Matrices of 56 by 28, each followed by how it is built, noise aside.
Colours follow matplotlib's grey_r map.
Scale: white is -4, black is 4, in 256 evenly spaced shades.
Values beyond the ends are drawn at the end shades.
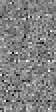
uneven rows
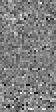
uneven rows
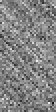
Toeplitz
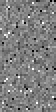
sparse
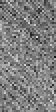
Toeplitz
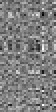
low rank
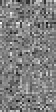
low rank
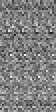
repeating columns
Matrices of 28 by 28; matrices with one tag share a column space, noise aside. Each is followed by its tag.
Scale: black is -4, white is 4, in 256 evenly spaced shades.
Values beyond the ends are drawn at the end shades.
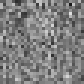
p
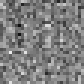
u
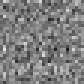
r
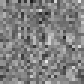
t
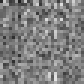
p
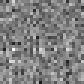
r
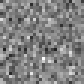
r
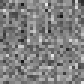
t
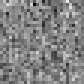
p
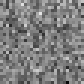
u
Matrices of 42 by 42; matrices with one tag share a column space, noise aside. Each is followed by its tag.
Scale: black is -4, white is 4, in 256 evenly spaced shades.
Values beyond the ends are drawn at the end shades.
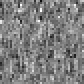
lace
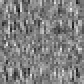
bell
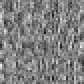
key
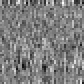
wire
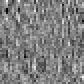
lace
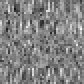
bell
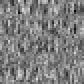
bell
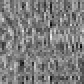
key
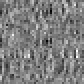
lace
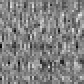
key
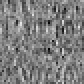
bell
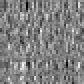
key
